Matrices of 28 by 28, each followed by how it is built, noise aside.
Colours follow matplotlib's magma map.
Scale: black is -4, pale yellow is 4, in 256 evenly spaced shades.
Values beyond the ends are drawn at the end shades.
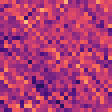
Toeplitz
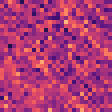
Toeplitz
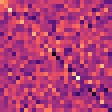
diagonal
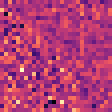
lower triangular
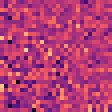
lower triangular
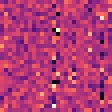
uneven columns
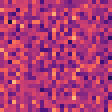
repeating rows
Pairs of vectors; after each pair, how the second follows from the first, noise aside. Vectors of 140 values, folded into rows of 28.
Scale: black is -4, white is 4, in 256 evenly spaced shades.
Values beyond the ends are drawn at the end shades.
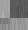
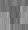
wrapped around, negated, shrunk.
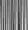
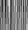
reversed, negated.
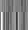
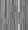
wrapped around, shrunk.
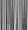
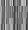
wrapped around, negated.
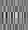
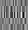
reversed, negated.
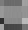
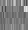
reversed, negated, partly zeroed.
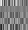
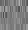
wrapped around, negated, shrunk.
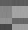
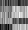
scaled up.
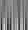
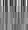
reversed, negated.
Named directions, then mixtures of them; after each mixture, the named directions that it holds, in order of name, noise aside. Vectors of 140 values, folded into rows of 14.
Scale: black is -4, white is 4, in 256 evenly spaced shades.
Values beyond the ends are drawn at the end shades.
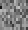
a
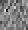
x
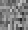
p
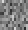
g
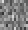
a, g.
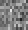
g, p.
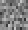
g, p.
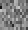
a.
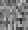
p.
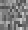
p.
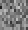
a.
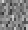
g.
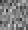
p, x.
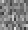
a, g.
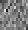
x.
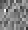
a, x.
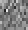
x.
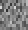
a, x.
